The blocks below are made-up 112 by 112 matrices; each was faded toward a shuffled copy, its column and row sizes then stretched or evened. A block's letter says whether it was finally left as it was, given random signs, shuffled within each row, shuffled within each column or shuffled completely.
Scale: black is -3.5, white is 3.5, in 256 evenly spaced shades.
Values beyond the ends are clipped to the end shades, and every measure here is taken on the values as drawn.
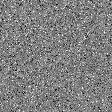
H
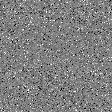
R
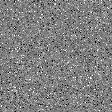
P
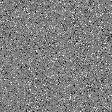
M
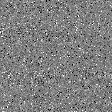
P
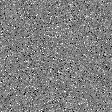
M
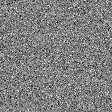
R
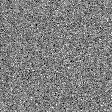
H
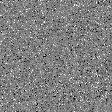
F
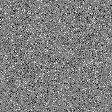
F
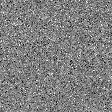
R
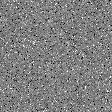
H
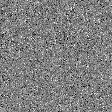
F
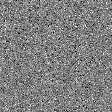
F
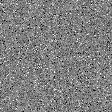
M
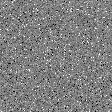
H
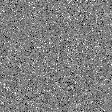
F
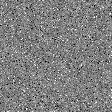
R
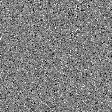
M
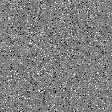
P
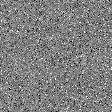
M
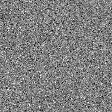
R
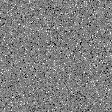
M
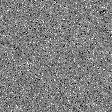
R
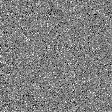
F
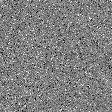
H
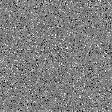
P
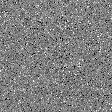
H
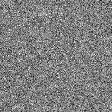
P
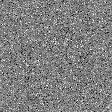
H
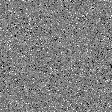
R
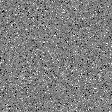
H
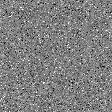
R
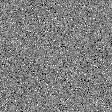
R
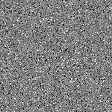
R
